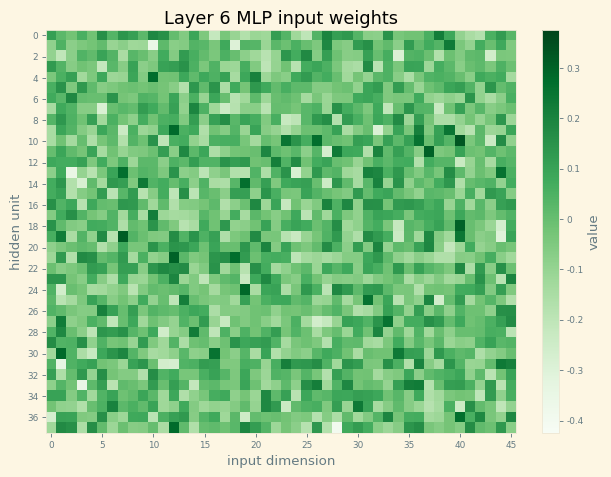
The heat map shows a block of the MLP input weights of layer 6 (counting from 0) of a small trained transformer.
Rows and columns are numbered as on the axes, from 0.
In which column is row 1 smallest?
10
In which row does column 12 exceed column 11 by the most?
37
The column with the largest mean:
1
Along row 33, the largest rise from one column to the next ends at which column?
4
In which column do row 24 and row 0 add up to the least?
16
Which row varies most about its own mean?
19
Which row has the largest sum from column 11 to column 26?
12
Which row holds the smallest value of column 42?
34
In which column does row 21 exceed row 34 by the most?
18
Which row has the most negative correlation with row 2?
29
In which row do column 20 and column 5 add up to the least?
7
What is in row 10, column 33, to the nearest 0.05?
0.1
